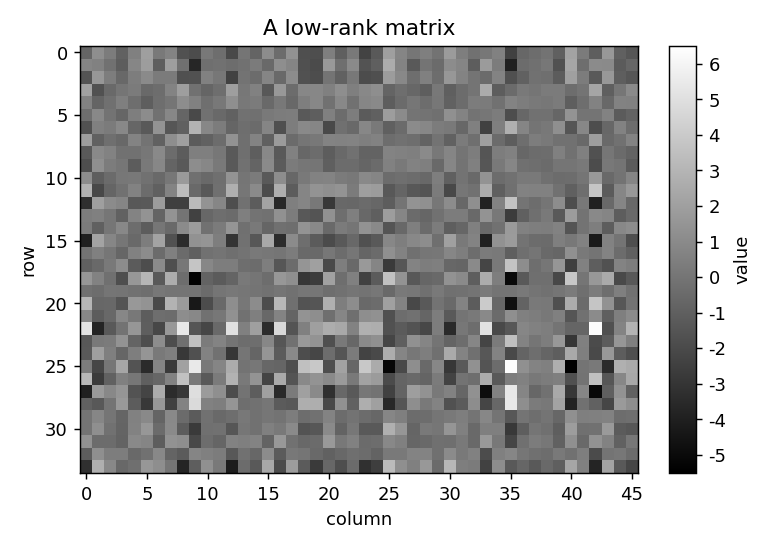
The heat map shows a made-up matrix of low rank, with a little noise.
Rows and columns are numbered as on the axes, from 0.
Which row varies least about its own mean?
19
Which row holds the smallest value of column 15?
22
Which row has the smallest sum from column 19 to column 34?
27
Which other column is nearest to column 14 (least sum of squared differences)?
37
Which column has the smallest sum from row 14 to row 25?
25
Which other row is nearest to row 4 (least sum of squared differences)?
21
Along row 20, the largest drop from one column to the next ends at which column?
9
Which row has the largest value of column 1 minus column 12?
33
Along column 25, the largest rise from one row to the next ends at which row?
18
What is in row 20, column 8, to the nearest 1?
2
